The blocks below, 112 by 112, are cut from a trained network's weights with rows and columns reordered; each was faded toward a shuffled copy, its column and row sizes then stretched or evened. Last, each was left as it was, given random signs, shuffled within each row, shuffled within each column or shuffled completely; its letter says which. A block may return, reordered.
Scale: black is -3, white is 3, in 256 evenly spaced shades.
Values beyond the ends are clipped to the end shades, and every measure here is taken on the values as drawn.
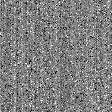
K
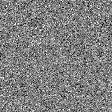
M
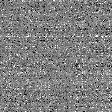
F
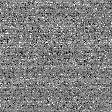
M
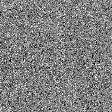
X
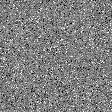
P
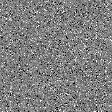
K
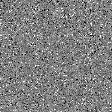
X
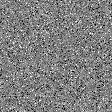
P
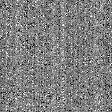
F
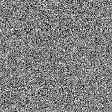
F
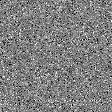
M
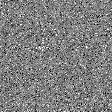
M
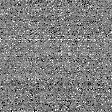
F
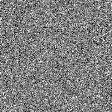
K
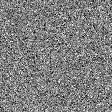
P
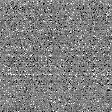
F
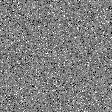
P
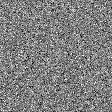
P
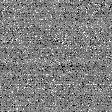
M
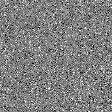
X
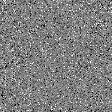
X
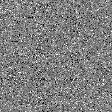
X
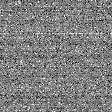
M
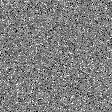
P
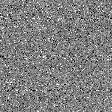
M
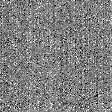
F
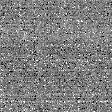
F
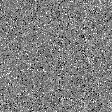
K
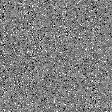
K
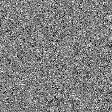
K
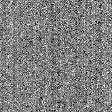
F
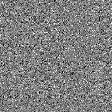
F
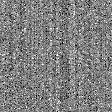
F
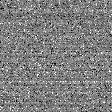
M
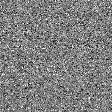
M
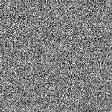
F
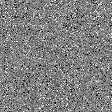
X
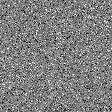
P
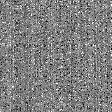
F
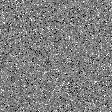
P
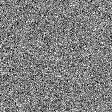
P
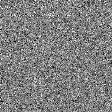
X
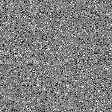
M
